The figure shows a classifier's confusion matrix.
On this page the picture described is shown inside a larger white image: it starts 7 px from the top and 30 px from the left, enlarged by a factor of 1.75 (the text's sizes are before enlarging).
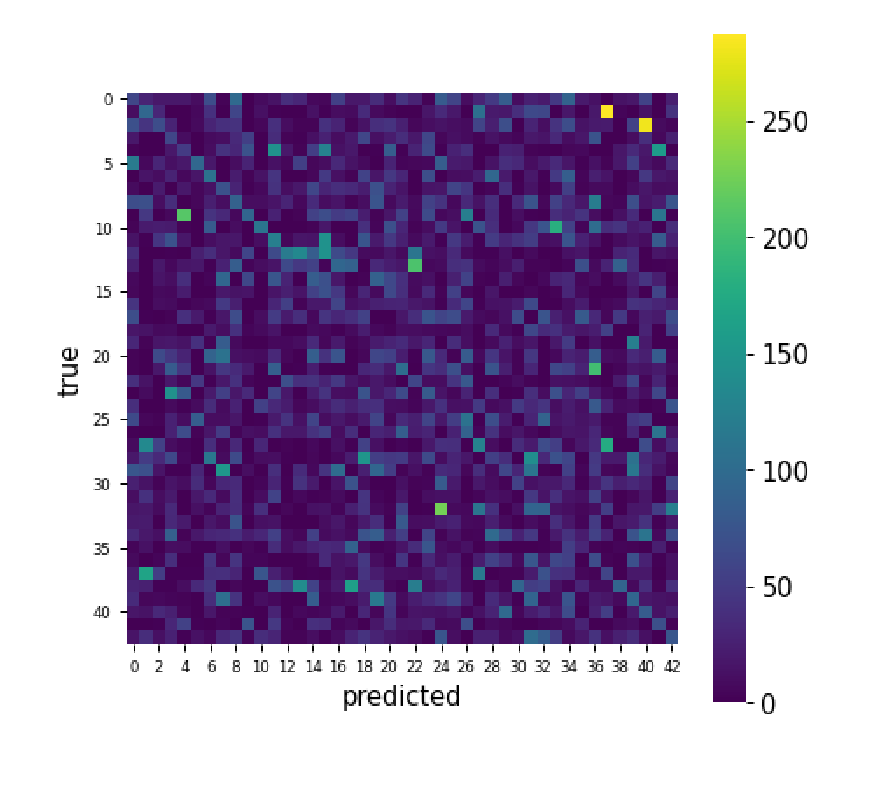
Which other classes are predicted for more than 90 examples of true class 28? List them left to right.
6, 18, 31, 39
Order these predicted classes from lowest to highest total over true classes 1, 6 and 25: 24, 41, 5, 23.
41, 24, 5, 23
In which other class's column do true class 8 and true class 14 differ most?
36
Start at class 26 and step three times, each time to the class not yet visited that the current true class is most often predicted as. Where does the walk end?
4
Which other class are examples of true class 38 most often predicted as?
17
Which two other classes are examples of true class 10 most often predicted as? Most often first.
33, 36
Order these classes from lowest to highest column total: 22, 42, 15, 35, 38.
38, 35, 22, 42, 15
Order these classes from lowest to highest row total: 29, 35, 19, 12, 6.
35, 19, 6, 12, 29
